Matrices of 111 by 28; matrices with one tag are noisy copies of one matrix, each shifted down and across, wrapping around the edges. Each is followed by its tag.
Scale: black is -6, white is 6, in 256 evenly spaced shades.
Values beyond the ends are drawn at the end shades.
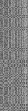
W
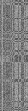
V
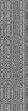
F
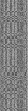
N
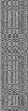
N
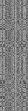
N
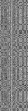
N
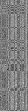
V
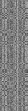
N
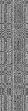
V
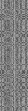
N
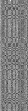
N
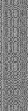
F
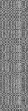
W
